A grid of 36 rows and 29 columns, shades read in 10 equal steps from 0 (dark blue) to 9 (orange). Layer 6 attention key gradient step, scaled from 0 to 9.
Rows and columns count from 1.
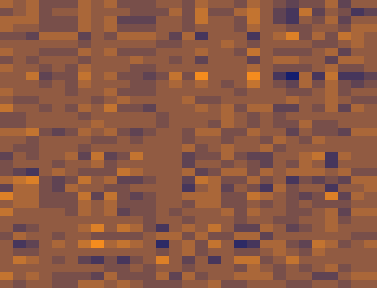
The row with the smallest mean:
24
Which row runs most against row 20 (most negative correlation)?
25
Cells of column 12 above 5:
1
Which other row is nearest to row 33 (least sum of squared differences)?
30
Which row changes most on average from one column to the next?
10
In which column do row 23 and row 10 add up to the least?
23
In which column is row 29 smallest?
13
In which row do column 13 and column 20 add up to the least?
31
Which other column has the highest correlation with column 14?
16
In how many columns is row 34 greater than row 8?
7
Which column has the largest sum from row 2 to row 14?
20
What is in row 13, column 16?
4
